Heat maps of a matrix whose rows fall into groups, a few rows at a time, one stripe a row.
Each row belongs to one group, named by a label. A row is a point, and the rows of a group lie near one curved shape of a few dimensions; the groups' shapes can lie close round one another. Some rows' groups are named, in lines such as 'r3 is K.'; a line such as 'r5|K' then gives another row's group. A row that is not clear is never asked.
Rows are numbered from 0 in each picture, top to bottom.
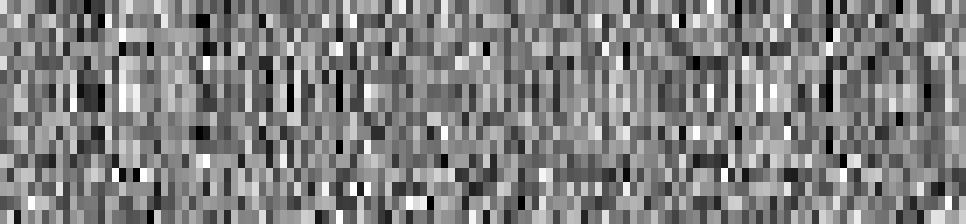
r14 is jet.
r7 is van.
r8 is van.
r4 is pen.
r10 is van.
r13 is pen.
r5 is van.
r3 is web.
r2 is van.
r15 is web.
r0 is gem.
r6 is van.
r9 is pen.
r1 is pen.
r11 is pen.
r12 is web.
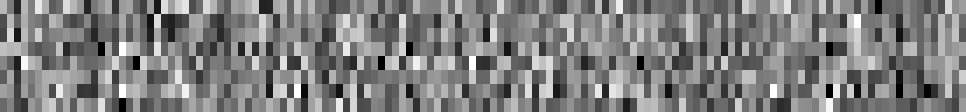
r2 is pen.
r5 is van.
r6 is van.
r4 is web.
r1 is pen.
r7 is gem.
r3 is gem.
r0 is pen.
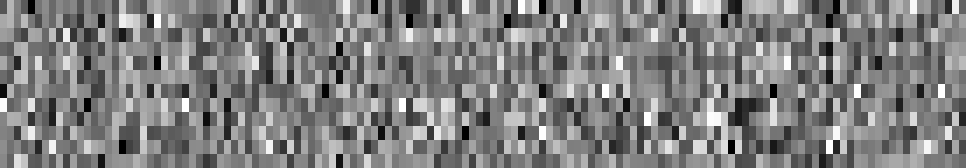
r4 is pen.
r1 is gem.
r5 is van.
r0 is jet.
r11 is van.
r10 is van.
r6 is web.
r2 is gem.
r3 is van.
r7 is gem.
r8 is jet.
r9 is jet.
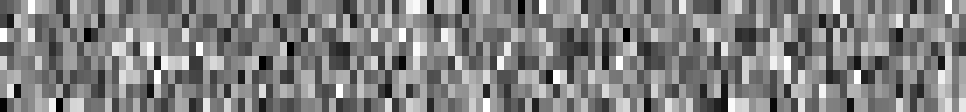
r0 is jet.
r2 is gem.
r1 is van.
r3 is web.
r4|pen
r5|pen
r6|web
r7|jet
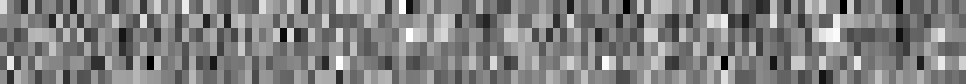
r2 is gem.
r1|jet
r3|van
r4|web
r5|van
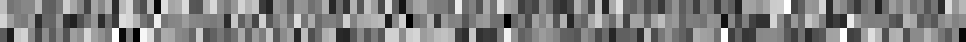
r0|pen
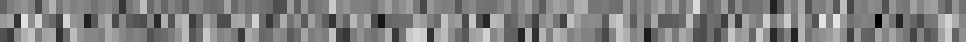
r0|van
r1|pen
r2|jet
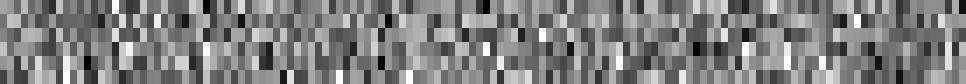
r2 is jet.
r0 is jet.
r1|pen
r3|pen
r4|pen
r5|gem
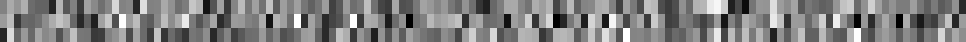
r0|jet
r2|web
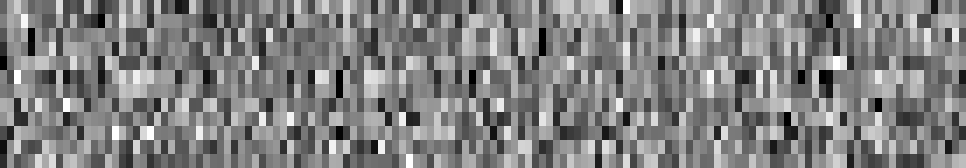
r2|jet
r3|jet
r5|van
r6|van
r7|pen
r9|web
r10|web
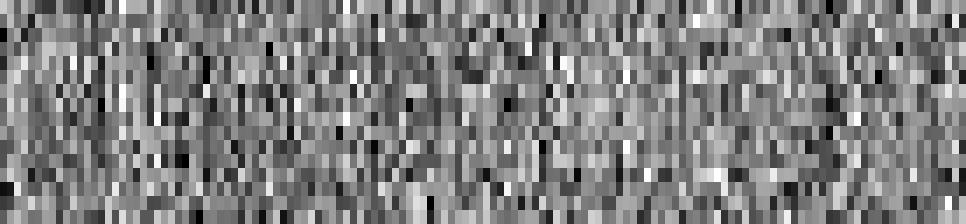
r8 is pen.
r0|gem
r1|jet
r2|web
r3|van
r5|pen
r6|pen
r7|gem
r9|van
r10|web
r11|pen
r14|jet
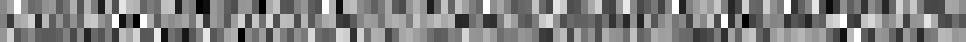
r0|pen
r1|web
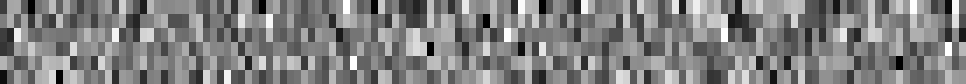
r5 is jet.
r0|jet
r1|jet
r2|web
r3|jet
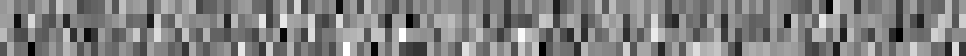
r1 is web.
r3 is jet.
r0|van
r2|gem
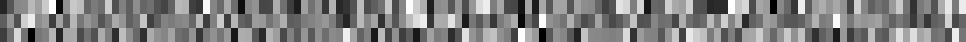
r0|jet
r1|jet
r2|jet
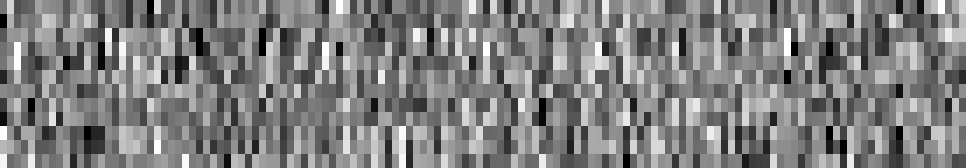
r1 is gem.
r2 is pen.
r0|web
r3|pen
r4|pen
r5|web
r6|van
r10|gem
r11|gem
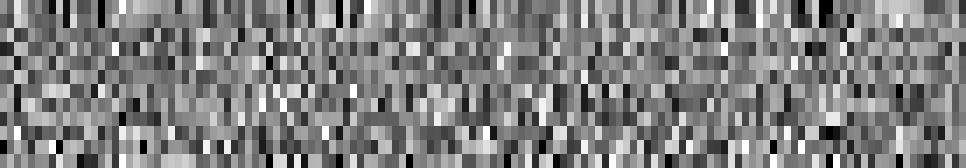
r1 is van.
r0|van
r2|pen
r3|web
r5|van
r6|van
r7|web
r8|gem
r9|pen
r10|jet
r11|van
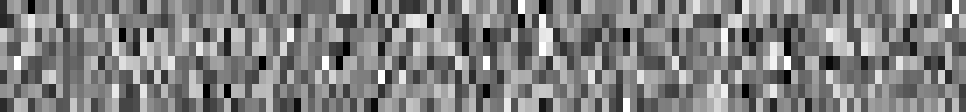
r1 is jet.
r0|jet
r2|web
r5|web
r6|jet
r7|web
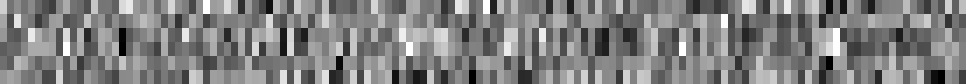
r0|pen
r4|van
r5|pen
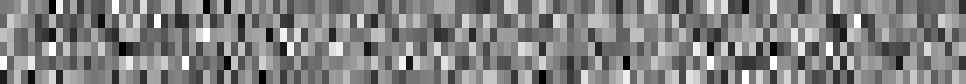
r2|pen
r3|van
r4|gem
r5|jet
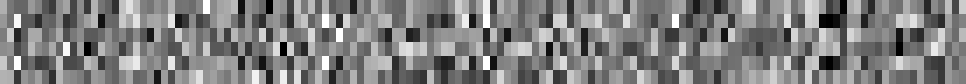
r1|pen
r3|gem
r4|pen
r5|pen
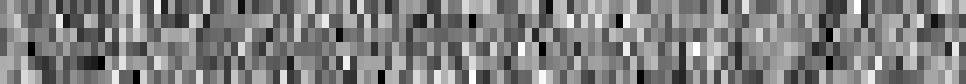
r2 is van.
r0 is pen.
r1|pen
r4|gem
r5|web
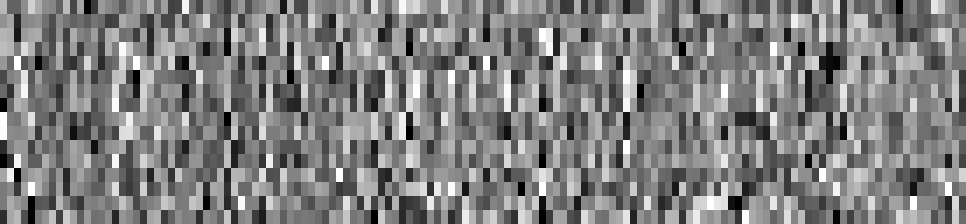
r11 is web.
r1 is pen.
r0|gem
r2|web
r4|pen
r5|web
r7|web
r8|gem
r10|web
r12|web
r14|jet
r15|jet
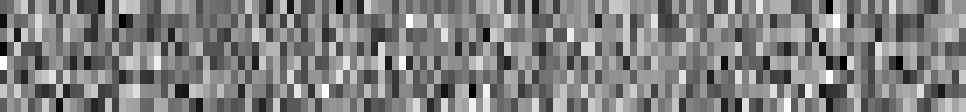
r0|van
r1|gem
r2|pen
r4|gem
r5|gem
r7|pen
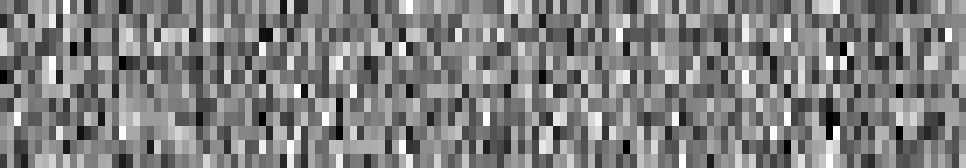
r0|gem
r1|jet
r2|pen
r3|gem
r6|van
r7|van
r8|pen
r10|web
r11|gem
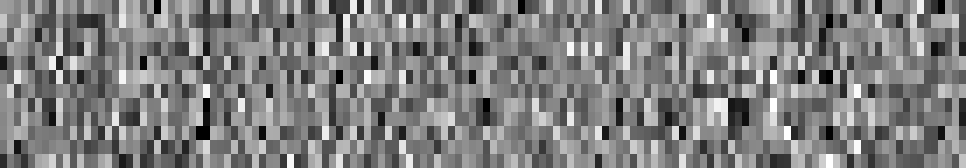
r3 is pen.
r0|pen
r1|gem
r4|jet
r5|van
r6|pen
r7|jet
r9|pen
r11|gem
